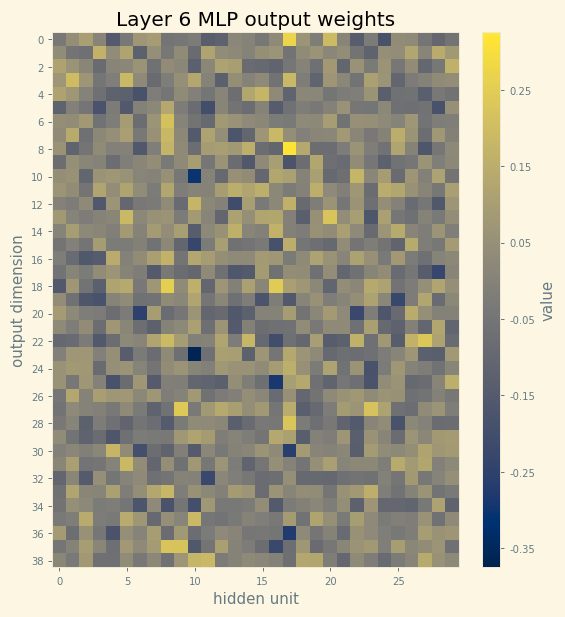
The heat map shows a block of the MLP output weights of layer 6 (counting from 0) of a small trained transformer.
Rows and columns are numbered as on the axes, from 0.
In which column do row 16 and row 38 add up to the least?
3
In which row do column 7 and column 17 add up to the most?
0
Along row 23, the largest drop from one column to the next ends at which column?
10
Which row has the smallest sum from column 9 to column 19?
5
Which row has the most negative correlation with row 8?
9
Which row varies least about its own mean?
26
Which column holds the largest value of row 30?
4
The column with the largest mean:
8
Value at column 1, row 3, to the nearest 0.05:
0.2
